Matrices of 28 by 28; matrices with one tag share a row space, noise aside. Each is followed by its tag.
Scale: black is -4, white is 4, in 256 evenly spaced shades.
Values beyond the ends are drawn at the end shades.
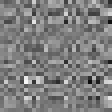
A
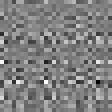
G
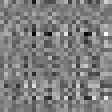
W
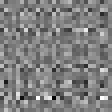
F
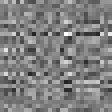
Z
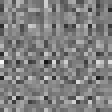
G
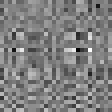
G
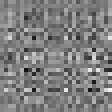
A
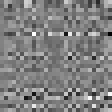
A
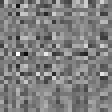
F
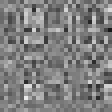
A
